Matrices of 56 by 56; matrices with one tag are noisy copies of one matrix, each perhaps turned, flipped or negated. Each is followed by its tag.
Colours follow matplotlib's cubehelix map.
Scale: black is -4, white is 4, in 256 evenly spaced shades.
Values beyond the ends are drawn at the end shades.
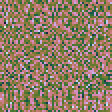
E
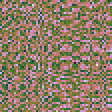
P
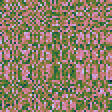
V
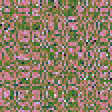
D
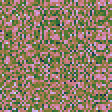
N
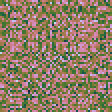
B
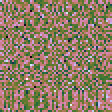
E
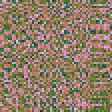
E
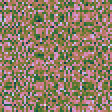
D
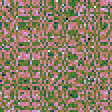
D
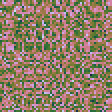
B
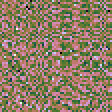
P
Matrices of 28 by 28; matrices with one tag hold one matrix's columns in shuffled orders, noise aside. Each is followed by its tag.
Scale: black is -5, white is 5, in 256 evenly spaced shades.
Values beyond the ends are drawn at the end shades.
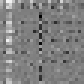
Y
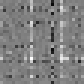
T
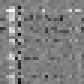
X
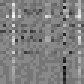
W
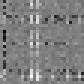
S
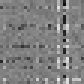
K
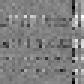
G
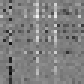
W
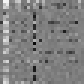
Y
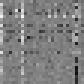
W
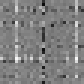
T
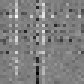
W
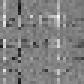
G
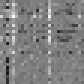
W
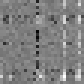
S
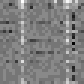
Y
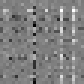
X
